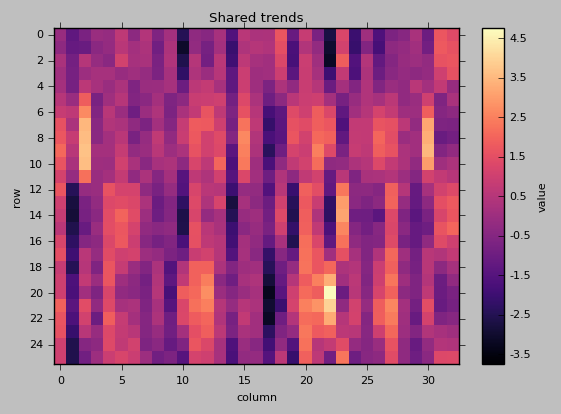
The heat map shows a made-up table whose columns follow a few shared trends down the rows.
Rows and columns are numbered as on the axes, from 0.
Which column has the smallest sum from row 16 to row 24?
17
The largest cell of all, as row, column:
20, 22
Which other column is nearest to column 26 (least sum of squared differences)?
24
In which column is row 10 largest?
2
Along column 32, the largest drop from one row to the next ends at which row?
4
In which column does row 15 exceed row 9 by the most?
23
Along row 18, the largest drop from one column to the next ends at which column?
1
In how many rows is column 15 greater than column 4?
12
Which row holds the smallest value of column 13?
19
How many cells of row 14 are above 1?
10
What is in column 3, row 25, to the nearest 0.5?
0
